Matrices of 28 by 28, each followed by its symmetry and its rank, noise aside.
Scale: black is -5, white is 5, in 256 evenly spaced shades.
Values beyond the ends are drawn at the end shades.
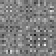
symmetric, rank four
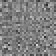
antisymmetric, rank six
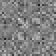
symmetric, rank four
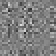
no symmetry, rank four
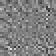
antisymmetric, rank four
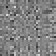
no symmetry, rank four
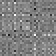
symmetric, rank three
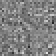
no symmetry, rank six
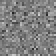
no symmetry, rank six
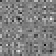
symmetric, rank three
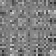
symmetric, rank three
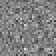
no symmetry, rank six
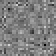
symmetric, rank four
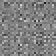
no symmetry, rank four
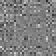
antisymmetric, rank four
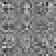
antisymmetric, rank four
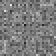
symmetric, rank six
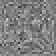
antisymmetric, rank six
